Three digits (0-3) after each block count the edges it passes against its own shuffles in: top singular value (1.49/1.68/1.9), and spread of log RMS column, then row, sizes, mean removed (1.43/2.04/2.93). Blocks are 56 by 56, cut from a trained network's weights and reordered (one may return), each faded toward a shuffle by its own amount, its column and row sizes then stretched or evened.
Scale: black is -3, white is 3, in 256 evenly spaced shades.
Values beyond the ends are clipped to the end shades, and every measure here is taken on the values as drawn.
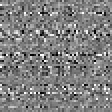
2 1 3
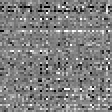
2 1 3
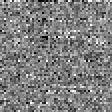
1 1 2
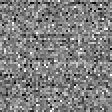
0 0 0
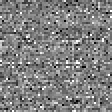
0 0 1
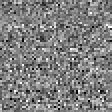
1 0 2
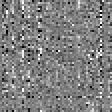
1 3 1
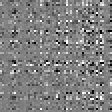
2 3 3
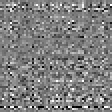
3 1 3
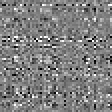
3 2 3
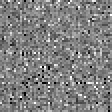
0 0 1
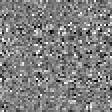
0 2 2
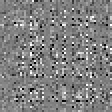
1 3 2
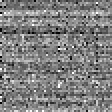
3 1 1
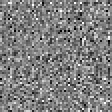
1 2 1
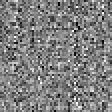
2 2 0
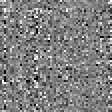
1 3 1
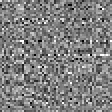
3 1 2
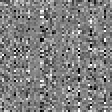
3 3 1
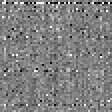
2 0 2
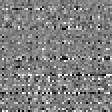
2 1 3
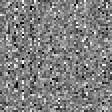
1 2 0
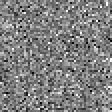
0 0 1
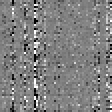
2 3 0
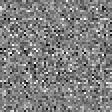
0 1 2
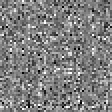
0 2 1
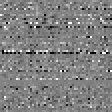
1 0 3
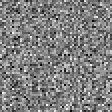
2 0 1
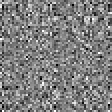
3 2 1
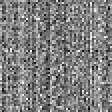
3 0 0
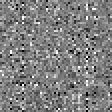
1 2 2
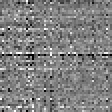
3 2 2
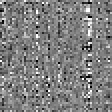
2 3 1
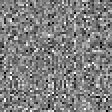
1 2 0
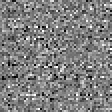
1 1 2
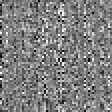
2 3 0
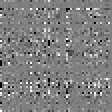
1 3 3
